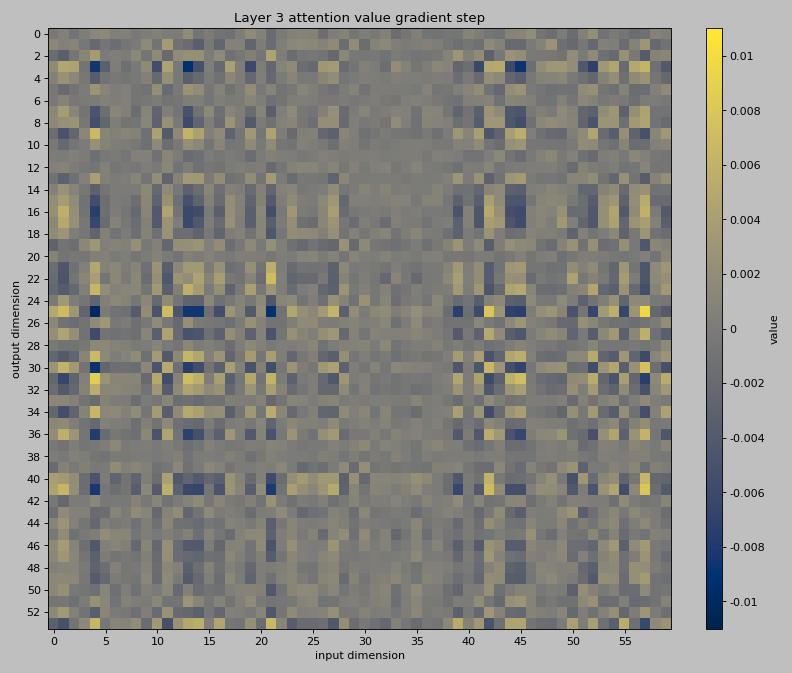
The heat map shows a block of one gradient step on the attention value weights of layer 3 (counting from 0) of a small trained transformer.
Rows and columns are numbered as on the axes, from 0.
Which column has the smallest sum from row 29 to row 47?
21
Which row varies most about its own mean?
25
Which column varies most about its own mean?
4
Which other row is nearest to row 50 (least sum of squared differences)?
12
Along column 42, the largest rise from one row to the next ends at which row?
30
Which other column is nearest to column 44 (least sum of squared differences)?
41
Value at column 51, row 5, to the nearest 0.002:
0.002
